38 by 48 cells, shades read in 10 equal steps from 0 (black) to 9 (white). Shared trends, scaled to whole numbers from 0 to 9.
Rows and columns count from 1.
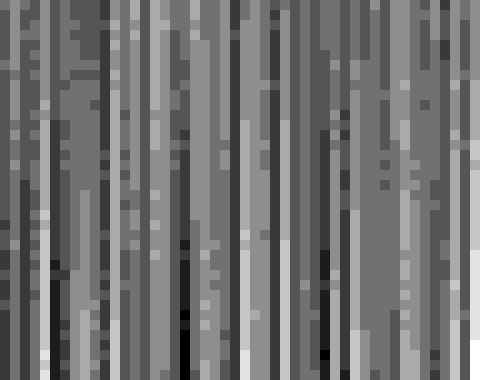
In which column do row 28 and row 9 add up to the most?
48
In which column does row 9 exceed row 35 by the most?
19
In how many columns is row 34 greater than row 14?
17
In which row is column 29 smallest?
1
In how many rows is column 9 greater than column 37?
19
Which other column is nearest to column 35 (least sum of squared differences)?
3
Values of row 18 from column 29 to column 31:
6 3 4
